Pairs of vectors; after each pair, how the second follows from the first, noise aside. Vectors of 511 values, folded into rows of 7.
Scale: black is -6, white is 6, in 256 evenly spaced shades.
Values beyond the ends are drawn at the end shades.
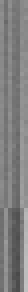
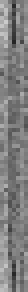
wrapped around, negated.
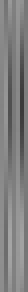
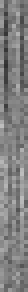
wrapped around.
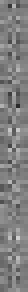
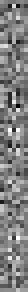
scaled up.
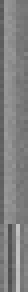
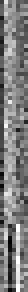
scaled up.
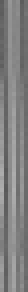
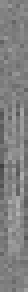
wrapped around, negated, partly zeroed.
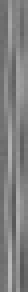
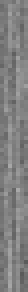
shrunk.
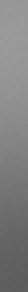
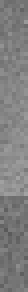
wrapped around, negated, shrunk.
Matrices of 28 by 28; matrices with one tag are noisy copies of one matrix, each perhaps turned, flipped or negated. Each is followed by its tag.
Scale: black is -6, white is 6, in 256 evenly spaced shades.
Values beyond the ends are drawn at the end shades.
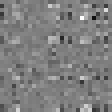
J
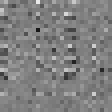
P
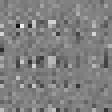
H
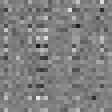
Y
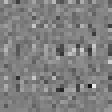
H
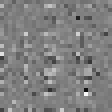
H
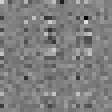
H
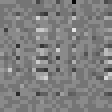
P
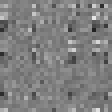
J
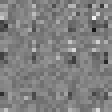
J
